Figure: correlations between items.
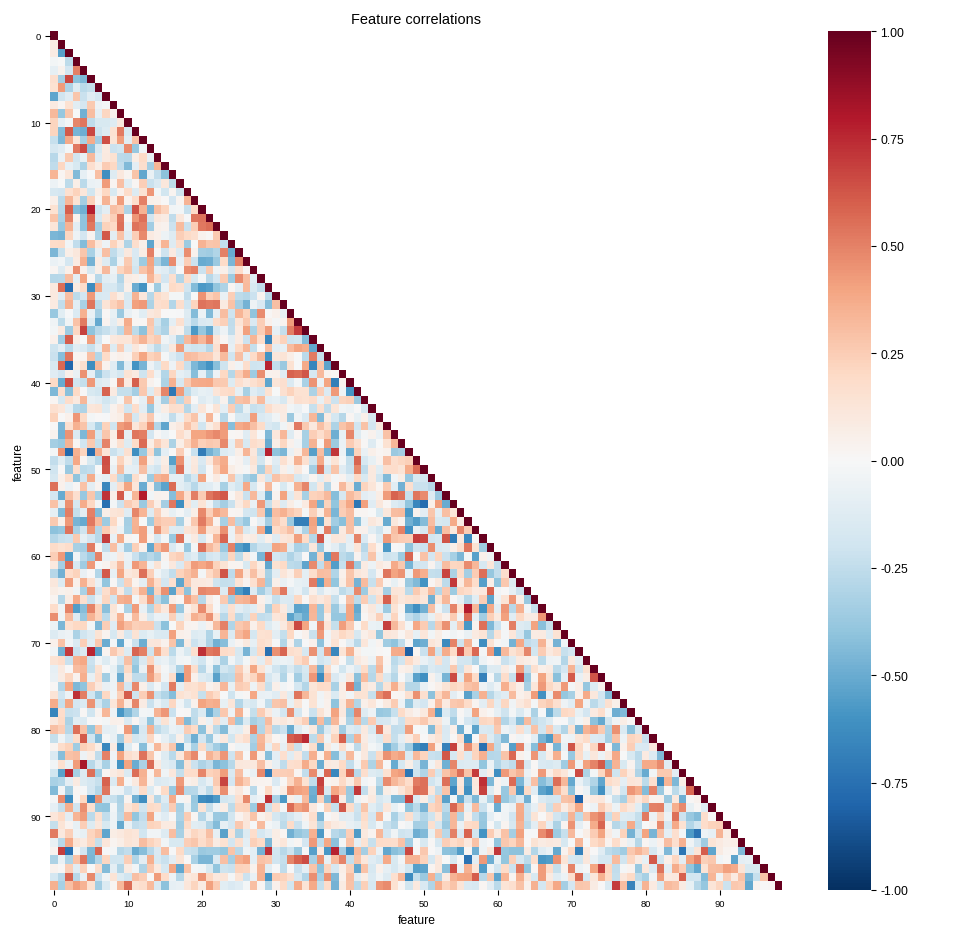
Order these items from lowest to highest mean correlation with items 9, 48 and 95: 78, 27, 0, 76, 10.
78, 0, 27, 10, 76
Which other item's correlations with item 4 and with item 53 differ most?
84
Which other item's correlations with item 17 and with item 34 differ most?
4
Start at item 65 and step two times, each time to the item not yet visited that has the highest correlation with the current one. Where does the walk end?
68
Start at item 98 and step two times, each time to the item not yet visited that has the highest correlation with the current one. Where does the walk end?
3
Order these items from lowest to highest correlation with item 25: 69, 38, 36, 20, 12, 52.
20, 52, 38, 12, 36, 69
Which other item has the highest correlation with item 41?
87
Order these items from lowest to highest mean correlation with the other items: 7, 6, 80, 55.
6, 80, 7, 55
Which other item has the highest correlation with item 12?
53
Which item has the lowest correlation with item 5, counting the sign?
48
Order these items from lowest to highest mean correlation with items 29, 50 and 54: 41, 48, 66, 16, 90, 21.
21, 66, 41, 90, 16, 48
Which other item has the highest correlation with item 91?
74
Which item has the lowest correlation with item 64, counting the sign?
26
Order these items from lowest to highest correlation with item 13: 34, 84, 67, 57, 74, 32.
67, 57, 32, 34, 74, 84
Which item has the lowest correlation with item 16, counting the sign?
41
